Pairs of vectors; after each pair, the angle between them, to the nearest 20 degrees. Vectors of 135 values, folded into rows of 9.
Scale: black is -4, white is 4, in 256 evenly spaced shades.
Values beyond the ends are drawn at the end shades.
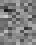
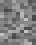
60 degrees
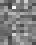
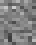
60 degrees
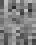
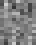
40 degrees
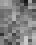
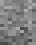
80 degrees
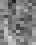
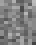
100 degrees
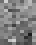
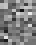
80 degrees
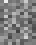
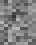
120 degrees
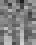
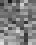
80 degrees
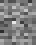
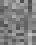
80 degrees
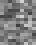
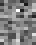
120 degrees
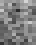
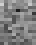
40 degrees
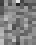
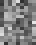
40 degrees
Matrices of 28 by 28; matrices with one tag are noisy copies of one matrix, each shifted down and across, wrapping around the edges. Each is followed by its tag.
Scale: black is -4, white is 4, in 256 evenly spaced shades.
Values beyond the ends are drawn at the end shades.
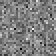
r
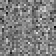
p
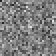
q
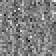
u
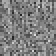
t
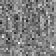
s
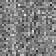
p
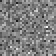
q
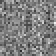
p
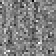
u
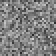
q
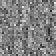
u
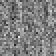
u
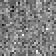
s
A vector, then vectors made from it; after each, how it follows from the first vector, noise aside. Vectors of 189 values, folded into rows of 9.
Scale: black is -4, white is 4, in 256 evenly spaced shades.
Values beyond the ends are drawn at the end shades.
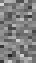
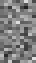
reversed.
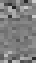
reversed, negated, partly zeroed.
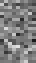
wrapped around.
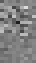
reversed, negated, partly zeroed.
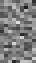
reversed.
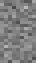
reversed, negated, shrunk.
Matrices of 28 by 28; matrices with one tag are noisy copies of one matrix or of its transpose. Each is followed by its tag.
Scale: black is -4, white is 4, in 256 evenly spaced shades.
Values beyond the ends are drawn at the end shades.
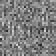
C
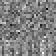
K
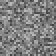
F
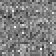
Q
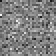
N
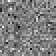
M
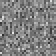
C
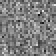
F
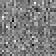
C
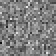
F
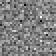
K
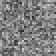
K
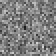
F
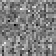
K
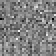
K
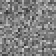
K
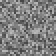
F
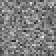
F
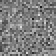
N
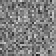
N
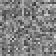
K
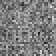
N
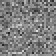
N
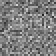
N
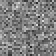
C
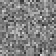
F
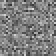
C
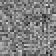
M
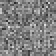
M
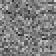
K
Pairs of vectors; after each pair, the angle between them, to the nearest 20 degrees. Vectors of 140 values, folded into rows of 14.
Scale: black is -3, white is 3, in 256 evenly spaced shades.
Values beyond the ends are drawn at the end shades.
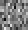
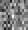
120 degrees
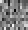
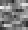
100 degrees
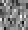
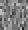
140 degrees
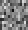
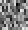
80 degrees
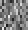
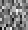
40 degrees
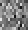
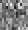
120 degrees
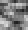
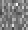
80 degrees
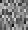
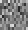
140 degrees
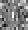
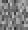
60 degrees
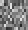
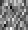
140 degrees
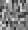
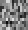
20 degrees
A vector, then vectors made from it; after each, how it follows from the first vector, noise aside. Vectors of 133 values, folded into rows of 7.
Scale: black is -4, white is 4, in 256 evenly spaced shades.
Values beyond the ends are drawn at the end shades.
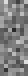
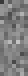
wrapped around, negated, shrunk.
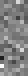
wrapped around, partly zeroed.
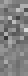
wrapped around, partly zeroed.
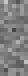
shrunk.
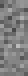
wrapped around, negated, shrunk.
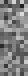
wrapped around.
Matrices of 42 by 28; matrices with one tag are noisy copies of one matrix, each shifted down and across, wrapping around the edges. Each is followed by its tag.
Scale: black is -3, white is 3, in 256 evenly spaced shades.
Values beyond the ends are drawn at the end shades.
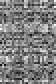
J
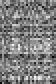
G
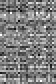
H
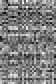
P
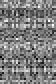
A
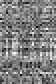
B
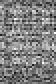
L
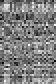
B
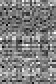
L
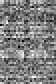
J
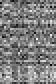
G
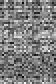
L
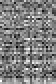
H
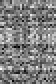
G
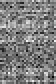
L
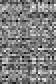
H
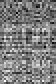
L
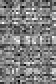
J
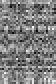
G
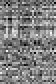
B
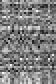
G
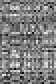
P
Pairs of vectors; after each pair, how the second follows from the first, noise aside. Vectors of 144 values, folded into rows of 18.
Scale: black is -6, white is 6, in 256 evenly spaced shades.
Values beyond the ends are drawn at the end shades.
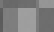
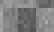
negated.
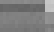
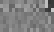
sign-scrambled.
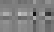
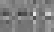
negated.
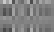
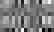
reversed, negated, scaled up.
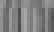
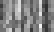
wrapped around, negated, scaled up.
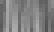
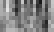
reversed, negated, scaled up.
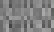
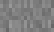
negated, shrunk.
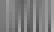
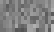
sign-scrambled.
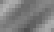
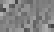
sign-scrambled.
